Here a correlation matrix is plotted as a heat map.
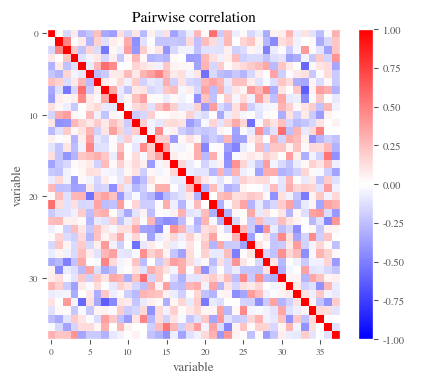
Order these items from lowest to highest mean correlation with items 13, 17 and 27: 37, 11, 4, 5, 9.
37, 9, 11, 4, 5
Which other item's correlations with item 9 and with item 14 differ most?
24
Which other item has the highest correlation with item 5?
14
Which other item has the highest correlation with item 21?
0
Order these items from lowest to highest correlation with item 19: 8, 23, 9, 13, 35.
8, 23, 35, 13, 9
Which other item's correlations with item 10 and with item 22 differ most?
35
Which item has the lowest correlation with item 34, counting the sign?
13
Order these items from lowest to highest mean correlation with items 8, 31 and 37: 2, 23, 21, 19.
19, 2, 21, 23
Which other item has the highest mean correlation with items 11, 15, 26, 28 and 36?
7
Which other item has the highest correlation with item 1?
2
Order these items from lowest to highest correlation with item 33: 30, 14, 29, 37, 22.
30, 22, 14, 37, 29
